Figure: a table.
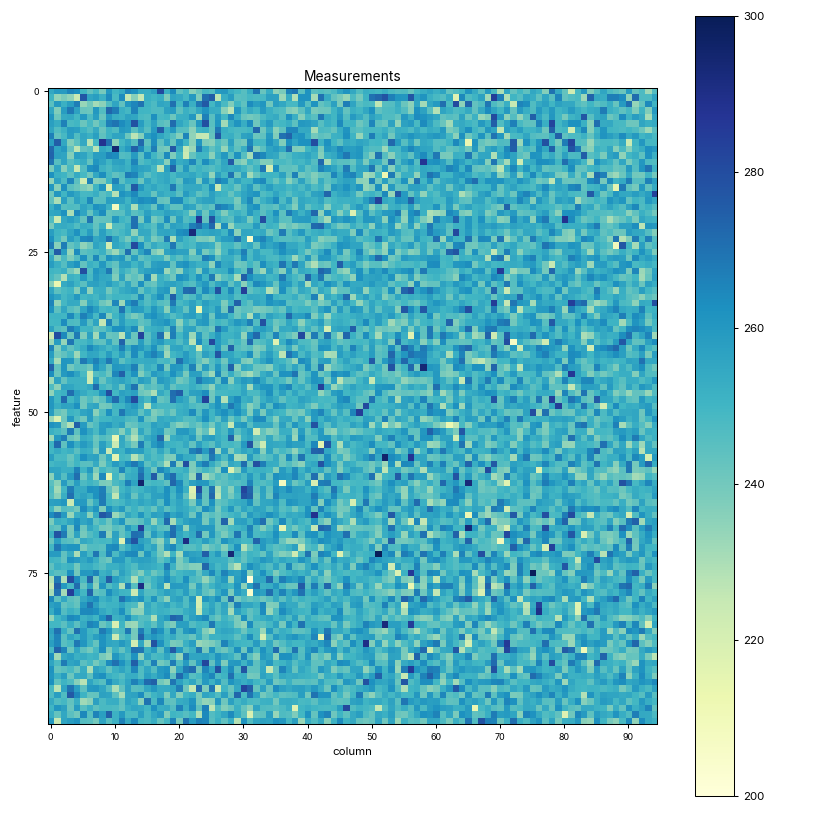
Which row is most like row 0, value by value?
6
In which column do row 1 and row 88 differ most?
56
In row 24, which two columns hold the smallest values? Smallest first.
88, 9
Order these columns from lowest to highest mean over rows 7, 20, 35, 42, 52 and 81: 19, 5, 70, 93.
19, 93, 70, 5
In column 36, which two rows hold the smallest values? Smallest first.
61, 68
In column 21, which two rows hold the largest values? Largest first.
70, 58
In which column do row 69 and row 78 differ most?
31
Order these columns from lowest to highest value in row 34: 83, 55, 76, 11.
83, 76, 11, 55
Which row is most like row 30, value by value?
51
